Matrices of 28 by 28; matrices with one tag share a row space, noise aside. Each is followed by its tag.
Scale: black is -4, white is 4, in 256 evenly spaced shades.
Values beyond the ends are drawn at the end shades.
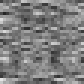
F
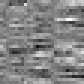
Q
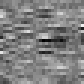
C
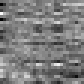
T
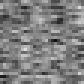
F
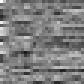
T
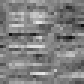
Q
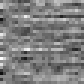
T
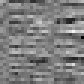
Q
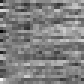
T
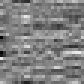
T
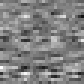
F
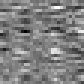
F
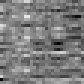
T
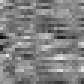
C
